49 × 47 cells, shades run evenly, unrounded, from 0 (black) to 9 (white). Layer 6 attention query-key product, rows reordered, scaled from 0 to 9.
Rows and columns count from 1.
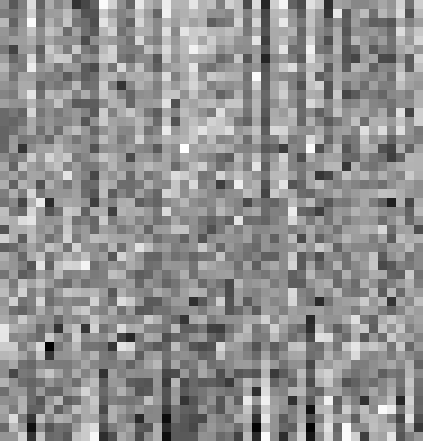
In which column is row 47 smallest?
19
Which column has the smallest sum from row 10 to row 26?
30
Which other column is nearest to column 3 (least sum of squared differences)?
18
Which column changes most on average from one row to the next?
36
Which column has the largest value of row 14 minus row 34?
22
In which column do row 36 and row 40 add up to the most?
40
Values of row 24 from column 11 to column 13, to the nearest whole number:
6 6 2
